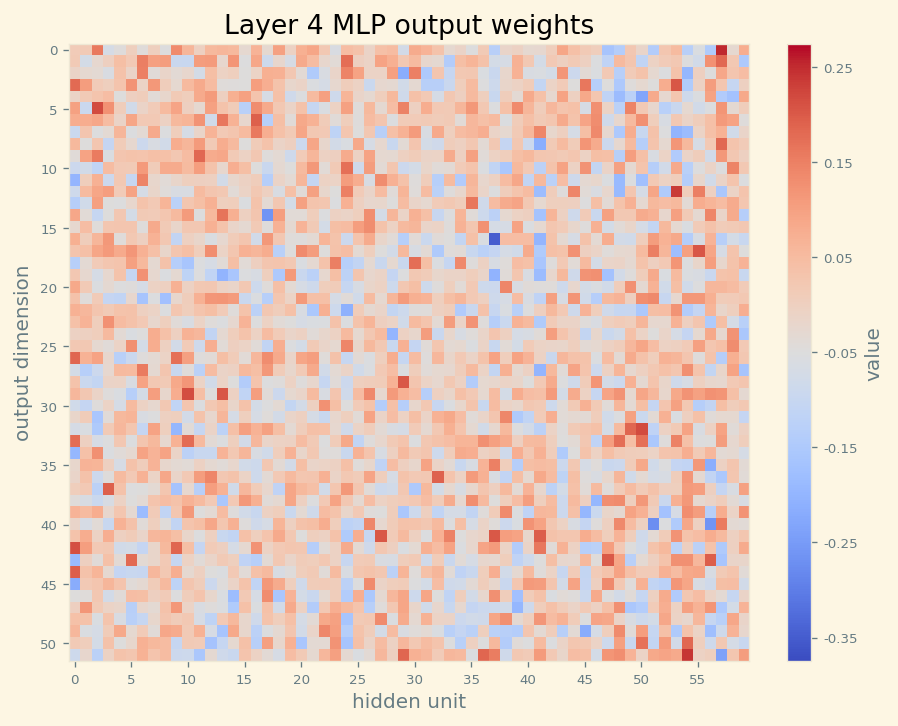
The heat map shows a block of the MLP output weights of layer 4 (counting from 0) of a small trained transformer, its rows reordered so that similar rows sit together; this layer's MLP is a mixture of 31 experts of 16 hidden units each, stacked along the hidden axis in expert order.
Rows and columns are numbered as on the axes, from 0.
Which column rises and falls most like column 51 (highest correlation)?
56
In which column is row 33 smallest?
51
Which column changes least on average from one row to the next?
23
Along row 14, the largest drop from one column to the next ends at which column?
17
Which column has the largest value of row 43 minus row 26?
5
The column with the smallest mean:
37
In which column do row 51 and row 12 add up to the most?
53
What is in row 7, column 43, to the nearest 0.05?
0
